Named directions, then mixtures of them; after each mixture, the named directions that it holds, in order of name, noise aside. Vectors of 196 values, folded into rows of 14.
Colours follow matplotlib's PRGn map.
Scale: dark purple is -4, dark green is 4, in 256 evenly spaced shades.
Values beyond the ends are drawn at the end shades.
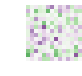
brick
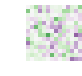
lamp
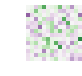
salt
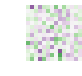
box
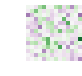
salt.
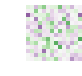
salt.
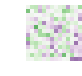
lamp.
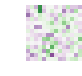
box, lamp, salt.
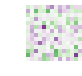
brick.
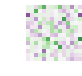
salt.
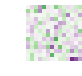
box, lamp, salt.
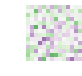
box, brick, lamp.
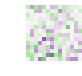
box, brick, lamp.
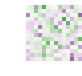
salt.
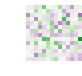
salt.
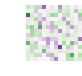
salt.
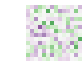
brick, lamp, salt.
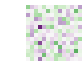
box, brick, salt.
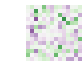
brick, lamp, salt.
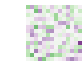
box, brick, lamp.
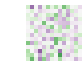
box.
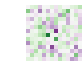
brick, lamp.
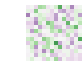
salt.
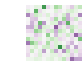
lamp, salt.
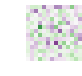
box, salt.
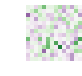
salt.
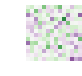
lamp, salt.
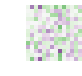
box.
